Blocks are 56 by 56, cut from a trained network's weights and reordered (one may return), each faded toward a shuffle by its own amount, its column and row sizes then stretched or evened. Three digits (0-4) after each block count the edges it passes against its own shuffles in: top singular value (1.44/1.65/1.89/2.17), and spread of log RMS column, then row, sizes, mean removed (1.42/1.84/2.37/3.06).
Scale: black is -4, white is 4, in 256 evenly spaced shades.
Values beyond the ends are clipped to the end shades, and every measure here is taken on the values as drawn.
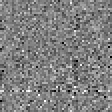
2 1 1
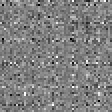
0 3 3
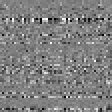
4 0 4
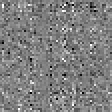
0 3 2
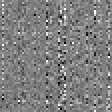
2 4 0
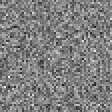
3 0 1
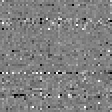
2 1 3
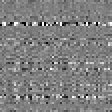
4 0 4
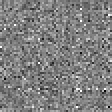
2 2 2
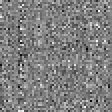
2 3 2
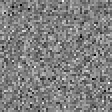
0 0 0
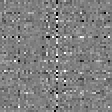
3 2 2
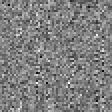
2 2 0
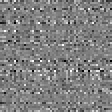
4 1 4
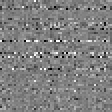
2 1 4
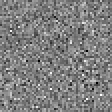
1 1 0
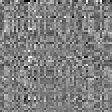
4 1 3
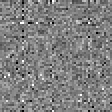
3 1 1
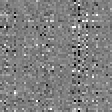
3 3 2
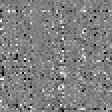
1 3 2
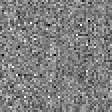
1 1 1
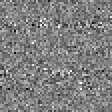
0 0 2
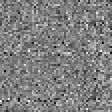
1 1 2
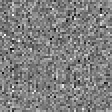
1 1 0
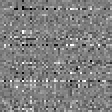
4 2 3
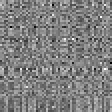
4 1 3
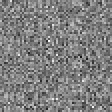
3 1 0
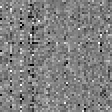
1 3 0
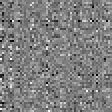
2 3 2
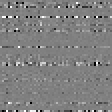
3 0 4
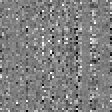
3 4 0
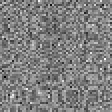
3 0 0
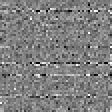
4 1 3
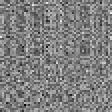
4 1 0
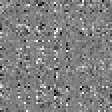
1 3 2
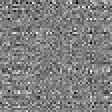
3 2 3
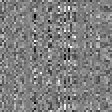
4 4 0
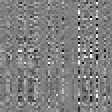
4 4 1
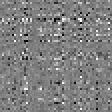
4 3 3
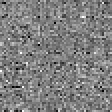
1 1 2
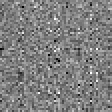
1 3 1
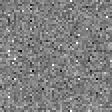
0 1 0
